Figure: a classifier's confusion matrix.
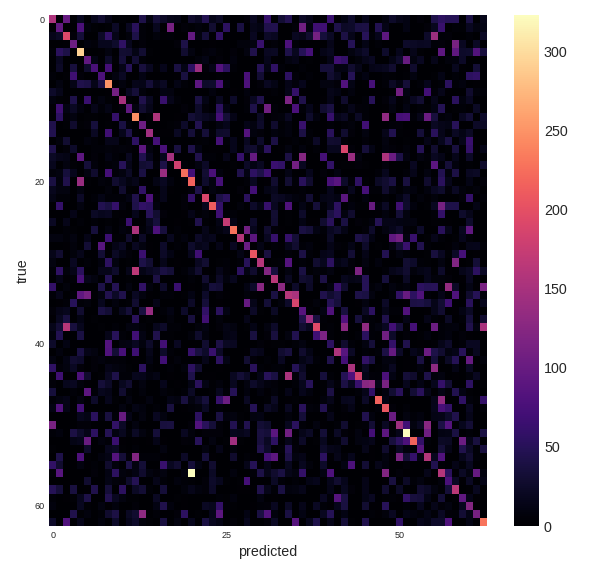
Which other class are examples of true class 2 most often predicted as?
55
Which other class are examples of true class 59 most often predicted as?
41
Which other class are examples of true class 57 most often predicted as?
28
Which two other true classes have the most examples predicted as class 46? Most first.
45, 23
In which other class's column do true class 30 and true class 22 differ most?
58
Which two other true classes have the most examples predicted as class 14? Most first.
36, 22
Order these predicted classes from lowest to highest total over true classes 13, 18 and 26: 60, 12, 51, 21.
51, 21, 60, 12
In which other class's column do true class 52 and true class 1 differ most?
26
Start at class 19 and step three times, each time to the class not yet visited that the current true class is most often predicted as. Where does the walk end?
60
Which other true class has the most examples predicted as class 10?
49
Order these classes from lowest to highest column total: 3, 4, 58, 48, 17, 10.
17, 3, 10, 58, 4, 48
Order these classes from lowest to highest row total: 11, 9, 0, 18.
9, 11, 18, 0
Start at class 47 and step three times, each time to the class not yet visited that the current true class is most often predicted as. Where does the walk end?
4
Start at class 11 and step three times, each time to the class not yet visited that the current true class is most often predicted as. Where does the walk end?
15
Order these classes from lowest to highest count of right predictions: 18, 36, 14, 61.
36, 61, 14, 18
